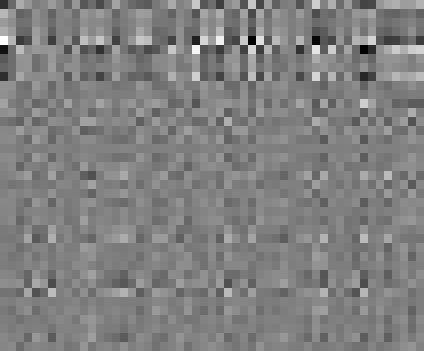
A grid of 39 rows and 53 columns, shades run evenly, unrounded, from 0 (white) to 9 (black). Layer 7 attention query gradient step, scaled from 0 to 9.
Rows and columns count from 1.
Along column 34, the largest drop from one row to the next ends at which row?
6
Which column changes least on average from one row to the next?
37
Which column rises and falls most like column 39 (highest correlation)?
16
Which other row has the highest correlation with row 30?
29
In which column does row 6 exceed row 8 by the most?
46
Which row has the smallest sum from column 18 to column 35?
5
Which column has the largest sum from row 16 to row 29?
3
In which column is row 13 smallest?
52
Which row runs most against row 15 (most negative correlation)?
36
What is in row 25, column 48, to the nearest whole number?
5
